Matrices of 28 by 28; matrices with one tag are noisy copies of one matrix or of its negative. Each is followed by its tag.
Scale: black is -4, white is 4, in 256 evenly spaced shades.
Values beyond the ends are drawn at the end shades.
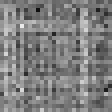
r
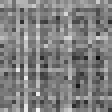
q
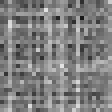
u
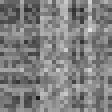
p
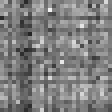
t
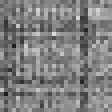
r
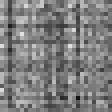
u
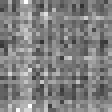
t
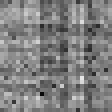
p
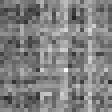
p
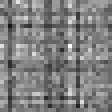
u
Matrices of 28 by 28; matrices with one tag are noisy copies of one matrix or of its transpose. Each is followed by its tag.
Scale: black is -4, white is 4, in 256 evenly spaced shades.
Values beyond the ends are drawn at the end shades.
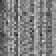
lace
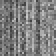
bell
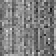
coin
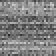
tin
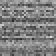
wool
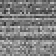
bell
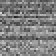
bell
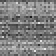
tin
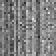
bell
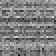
wool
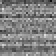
lace
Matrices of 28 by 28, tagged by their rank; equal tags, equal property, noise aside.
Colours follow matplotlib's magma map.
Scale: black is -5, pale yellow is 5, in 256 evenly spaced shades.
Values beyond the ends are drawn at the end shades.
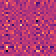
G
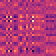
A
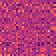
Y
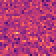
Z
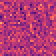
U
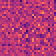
Z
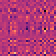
A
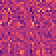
Y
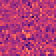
Z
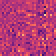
Z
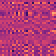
A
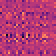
G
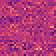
Z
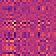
A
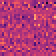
Y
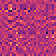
G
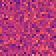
U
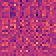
Y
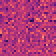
U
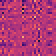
G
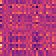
A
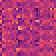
G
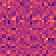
Y
